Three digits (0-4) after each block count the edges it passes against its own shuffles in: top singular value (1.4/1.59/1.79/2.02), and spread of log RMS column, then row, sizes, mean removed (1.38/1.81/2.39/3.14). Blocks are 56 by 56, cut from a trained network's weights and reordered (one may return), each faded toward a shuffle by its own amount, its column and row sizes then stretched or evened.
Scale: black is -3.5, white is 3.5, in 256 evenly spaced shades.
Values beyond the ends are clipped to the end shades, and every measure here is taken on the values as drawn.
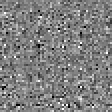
0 2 2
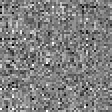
2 2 2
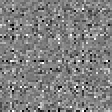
3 2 3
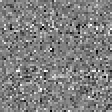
0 1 2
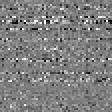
2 0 4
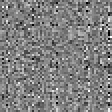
3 3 0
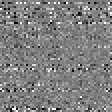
0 1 4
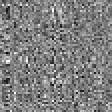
4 3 1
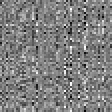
4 4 0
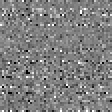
0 1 3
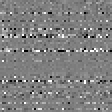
3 1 4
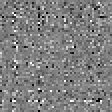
0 2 3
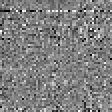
2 1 2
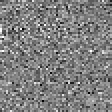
1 0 2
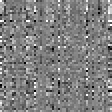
3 4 2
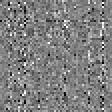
2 3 0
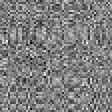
4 1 0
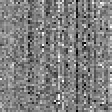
4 3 0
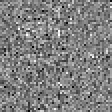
0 1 0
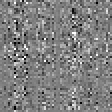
3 4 2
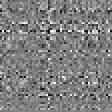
4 2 4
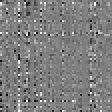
2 4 2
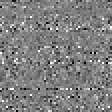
0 2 3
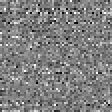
2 0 3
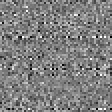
3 0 3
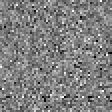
1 0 0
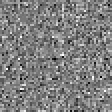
1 1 2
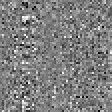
1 3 1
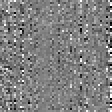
1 4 0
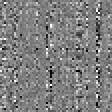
2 4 1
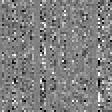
1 4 1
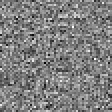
2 1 0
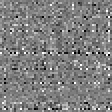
2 2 3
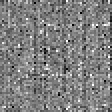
2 2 1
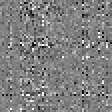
0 4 2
